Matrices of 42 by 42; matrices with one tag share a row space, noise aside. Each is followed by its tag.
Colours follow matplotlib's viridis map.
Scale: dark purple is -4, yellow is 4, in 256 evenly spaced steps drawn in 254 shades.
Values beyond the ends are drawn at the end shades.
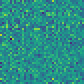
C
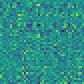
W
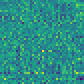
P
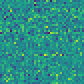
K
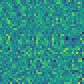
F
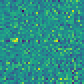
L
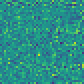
F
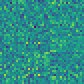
K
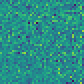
F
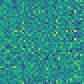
L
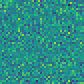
P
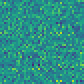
P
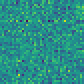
P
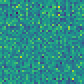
P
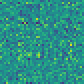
W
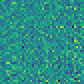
L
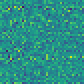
C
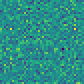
W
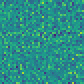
P
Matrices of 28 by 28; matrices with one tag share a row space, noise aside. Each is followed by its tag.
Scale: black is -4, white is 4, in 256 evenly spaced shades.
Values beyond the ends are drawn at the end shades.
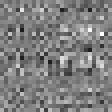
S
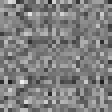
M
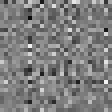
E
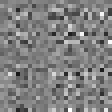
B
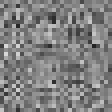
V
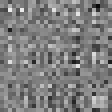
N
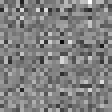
S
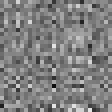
V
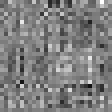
S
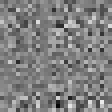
B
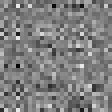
V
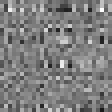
S
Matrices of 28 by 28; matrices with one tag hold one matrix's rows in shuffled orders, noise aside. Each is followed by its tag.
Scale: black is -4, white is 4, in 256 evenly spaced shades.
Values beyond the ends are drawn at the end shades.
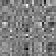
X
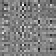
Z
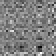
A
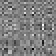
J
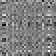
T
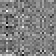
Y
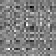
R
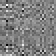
Y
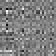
Y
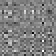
J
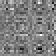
A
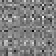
J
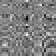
X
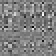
J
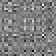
J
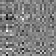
Y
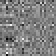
Y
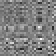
A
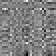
X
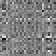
T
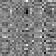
X
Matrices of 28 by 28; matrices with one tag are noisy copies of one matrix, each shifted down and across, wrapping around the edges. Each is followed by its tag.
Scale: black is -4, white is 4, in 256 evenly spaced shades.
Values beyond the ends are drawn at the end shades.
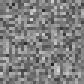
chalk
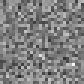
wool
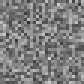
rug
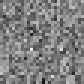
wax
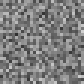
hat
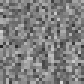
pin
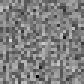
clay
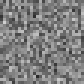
clay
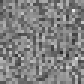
clay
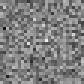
chalk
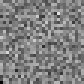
chalk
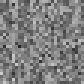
pin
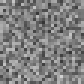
rug
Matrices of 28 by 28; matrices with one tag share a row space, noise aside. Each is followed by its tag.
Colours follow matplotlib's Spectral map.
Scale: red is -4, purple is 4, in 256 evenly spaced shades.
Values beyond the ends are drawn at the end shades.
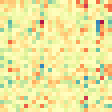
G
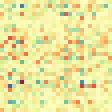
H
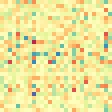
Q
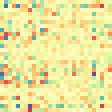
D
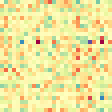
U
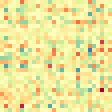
U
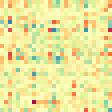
Q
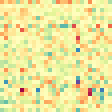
U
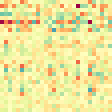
U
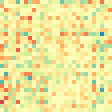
D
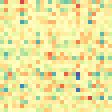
U
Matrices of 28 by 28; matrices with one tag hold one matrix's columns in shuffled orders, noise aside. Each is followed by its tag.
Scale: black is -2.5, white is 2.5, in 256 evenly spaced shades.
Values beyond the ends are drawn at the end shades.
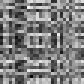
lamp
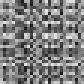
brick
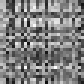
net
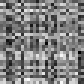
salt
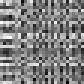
brick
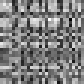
net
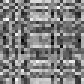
lamp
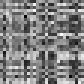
salt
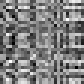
lamp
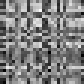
net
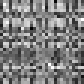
net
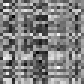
salt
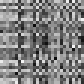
lamp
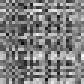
salt
